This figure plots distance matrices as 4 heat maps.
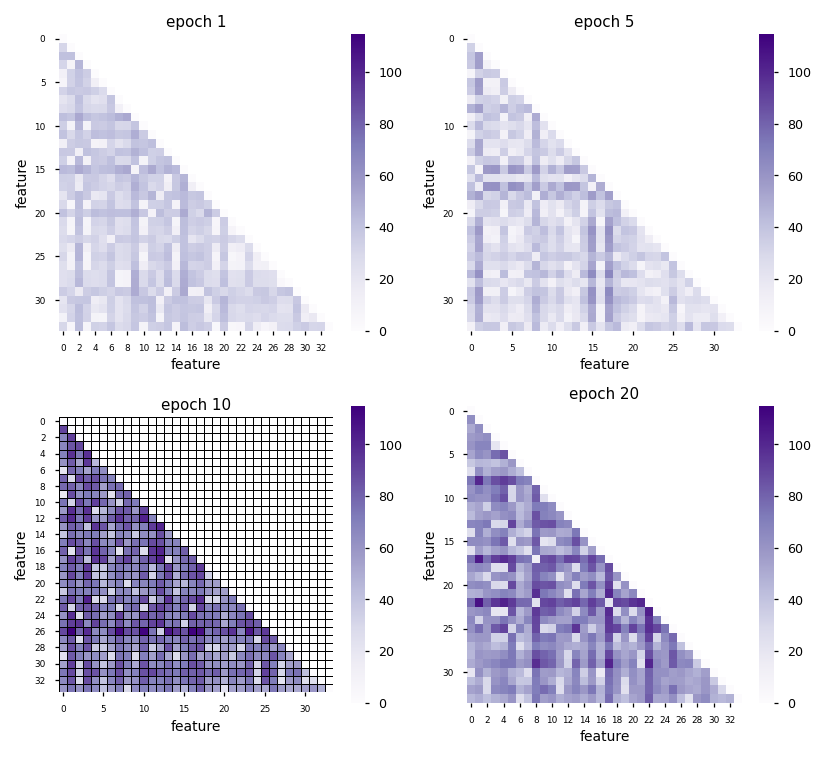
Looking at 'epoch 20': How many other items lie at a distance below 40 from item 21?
3
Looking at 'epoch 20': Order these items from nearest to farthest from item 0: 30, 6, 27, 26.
30, 6, 27, 26
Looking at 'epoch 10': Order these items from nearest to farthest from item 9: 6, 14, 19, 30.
6, 14, 30, 19
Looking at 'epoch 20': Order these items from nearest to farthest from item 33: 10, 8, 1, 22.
1, 10, 8, 22
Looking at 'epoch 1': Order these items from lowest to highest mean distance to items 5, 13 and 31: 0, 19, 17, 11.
0, 17, 19, 11
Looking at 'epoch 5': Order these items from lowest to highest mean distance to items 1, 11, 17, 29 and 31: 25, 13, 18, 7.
7, 13, 25, 18
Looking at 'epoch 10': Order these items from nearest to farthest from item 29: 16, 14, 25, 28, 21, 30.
14, 21, 28, 30, 25, 16
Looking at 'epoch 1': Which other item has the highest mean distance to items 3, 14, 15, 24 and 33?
2
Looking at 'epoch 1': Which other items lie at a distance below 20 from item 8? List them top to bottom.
7, 27, 28
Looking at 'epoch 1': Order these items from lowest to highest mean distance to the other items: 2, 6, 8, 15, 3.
3, 8, 6, 2, 15
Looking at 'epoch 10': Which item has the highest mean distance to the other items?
26
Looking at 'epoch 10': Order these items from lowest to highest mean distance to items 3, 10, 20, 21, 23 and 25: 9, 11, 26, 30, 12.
9, 30, 11, 12, 26
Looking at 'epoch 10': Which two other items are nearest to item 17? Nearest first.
13, 3
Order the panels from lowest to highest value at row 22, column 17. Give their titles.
epoch 20, epoch 1, epoch 5, epoch 10
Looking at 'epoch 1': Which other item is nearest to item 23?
6
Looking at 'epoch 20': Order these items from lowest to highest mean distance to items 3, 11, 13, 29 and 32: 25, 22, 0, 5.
0, 5, 25, 22
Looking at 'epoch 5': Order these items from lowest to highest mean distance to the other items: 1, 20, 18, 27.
20, 27, 18, 1
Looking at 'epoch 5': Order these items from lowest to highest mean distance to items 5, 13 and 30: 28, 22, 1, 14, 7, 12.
22, 12, 28, 7, 14, 1
